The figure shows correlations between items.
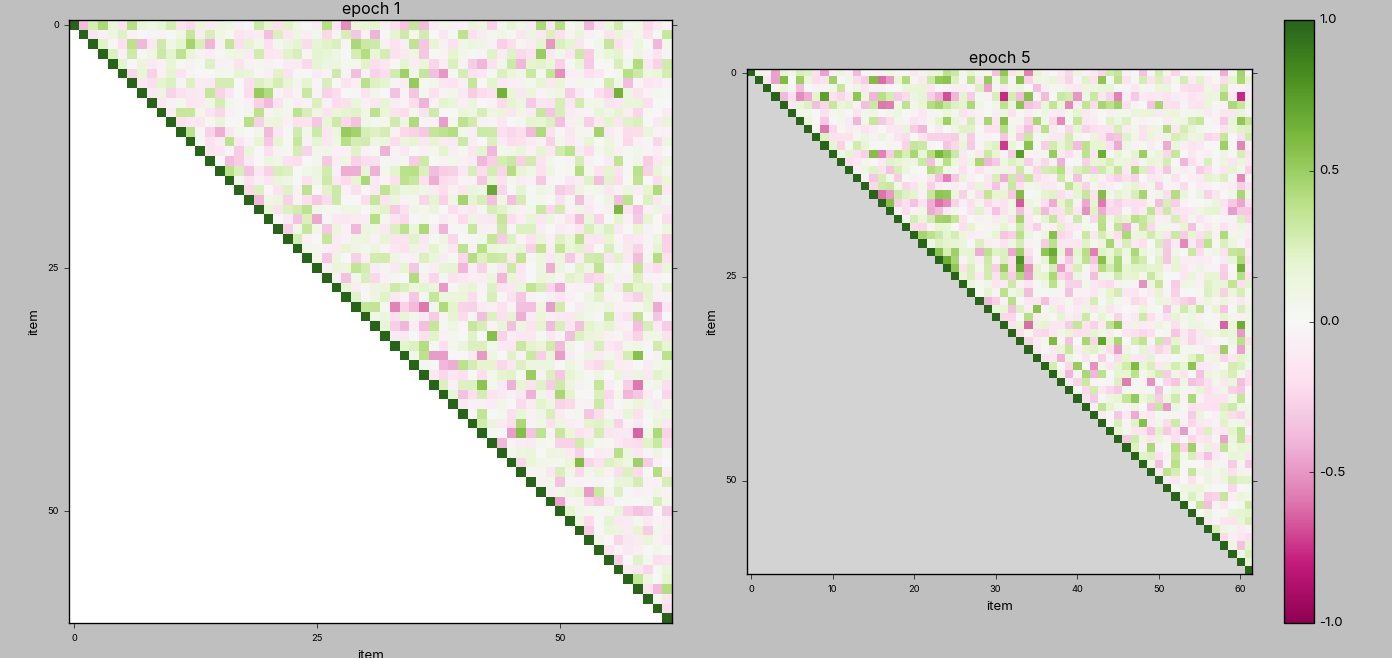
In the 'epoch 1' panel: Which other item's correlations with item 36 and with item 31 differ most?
29
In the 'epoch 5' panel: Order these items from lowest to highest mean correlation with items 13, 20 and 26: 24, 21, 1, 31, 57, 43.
31, 24, 1, 43, 57, 21
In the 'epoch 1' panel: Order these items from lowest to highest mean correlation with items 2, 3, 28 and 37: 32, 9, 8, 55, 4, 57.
57, 8, 4, 55, 32, 9
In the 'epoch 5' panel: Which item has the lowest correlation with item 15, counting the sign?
16
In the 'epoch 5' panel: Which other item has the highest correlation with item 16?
17
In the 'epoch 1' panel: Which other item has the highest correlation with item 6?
35
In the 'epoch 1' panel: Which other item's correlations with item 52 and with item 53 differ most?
45
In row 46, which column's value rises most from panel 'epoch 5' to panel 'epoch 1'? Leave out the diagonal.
42
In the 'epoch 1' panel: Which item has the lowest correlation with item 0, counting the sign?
28
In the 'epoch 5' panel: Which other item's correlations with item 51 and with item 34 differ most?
9
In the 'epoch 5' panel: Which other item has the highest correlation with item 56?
21
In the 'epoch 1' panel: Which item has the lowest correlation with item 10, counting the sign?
38
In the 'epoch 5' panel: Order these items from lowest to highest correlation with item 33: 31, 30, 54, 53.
54, 53, 30, 31
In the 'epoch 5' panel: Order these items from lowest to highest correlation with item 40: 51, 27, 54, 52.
27, 51, 52, 54
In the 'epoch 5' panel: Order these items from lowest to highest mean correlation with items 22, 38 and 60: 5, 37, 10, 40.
5, 40, 10, 37
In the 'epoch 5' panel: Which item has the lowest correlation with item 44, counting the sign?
53
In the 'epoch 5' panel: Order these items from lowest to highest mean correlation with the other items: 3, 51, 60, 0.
3, 51, 0, 60
